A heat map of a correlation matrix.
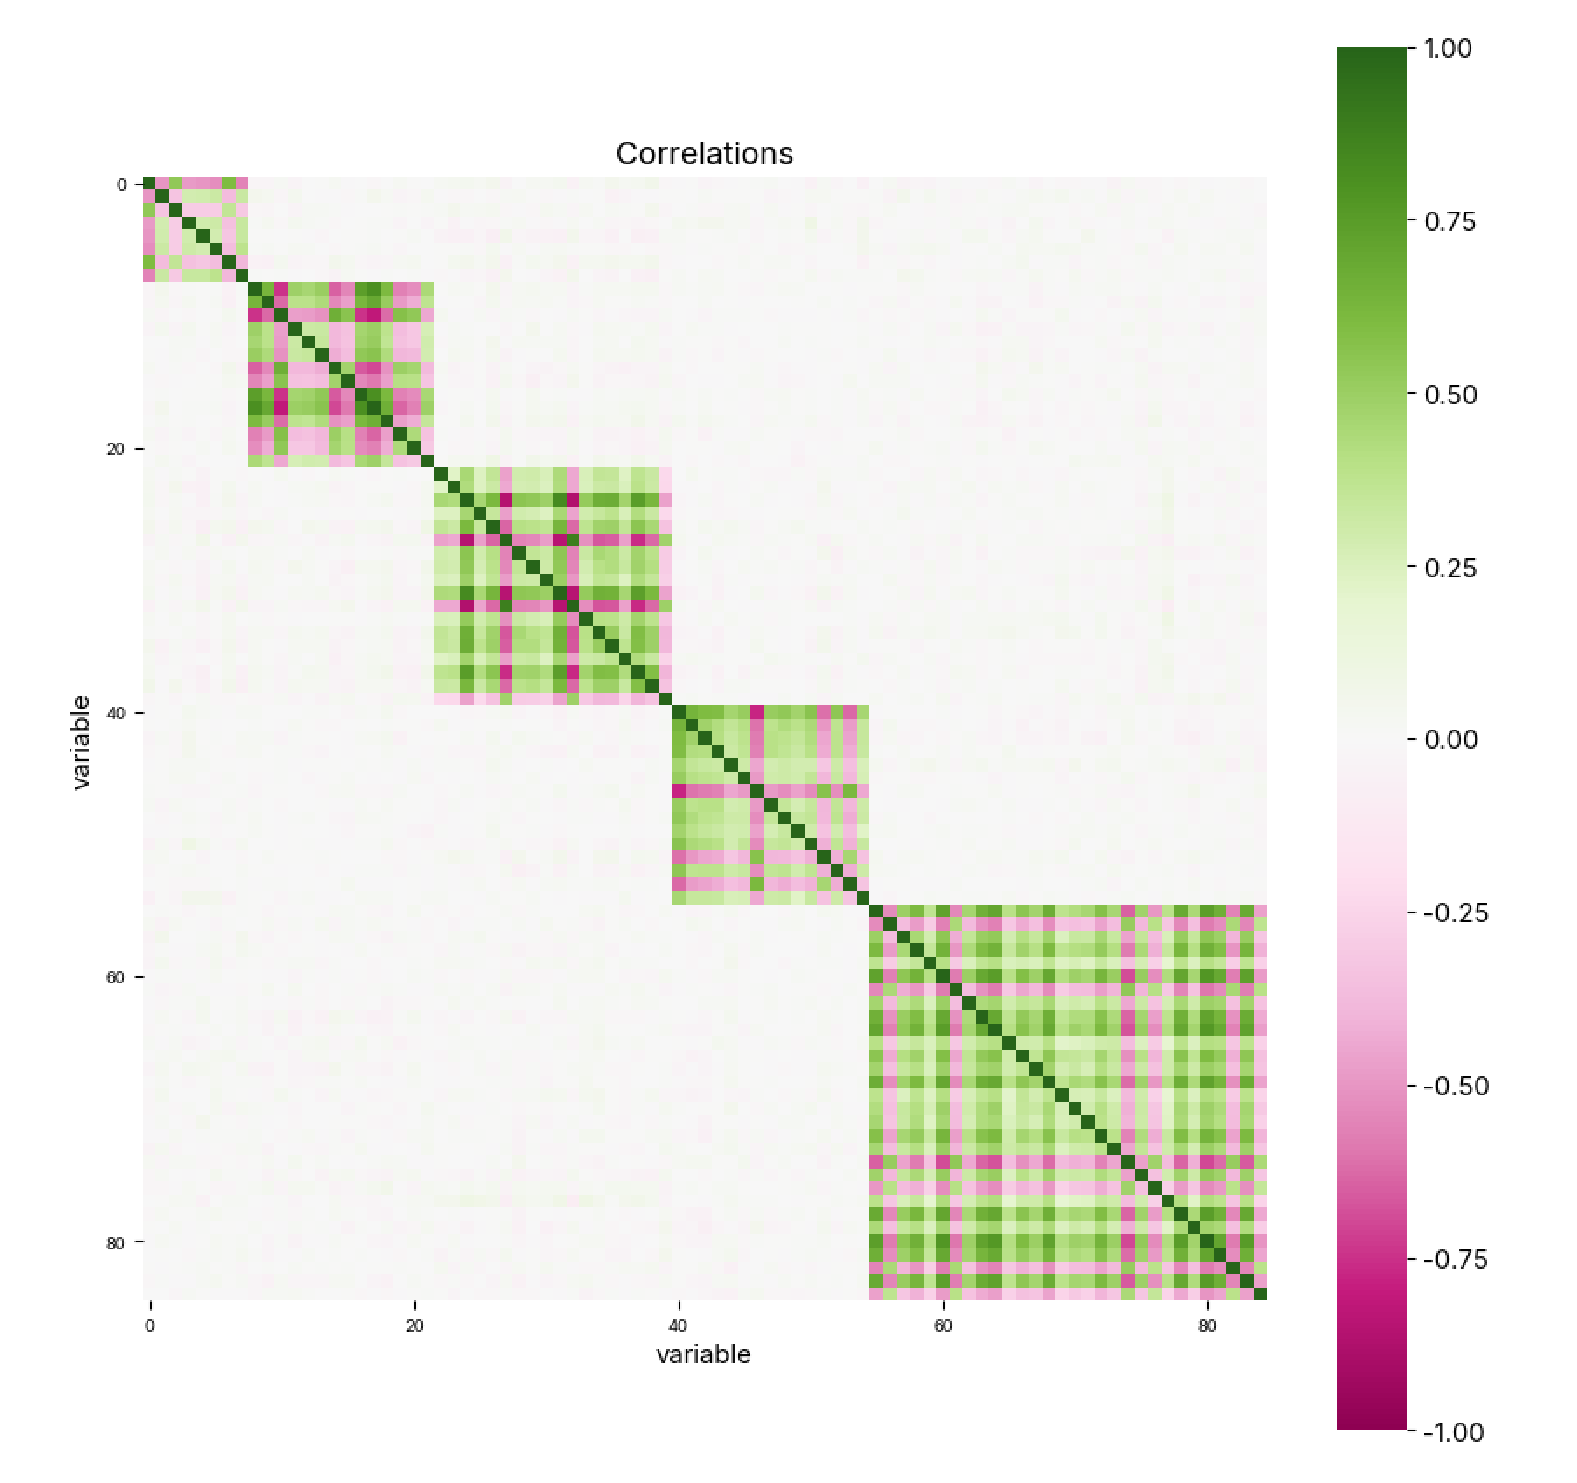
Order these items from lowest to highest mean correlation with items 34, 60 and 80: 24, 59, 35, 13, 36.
13, 36, 35, 24, 59
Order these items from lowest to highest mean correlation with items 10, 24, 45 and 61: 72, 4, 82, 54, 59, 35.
72, 59, 4, 54, 82, 35
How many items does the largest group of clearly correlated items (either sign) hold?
30
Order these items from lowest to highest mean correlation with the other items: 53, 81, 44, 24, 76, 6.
76, 53, 6, 44, 24, 81
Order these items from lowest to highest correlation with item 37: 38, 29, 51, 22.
51, 22, 29, 38
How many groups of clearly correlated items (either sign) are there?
5
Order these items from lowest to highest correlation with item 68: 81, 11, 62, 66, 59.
11, 59, 62, 66, 81
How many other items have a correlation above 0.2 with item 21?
8
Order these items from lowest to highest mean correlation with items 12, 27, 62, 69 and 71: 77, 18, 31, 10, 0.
31, 10, 0, 18, 77
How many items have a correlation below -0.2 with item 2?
5
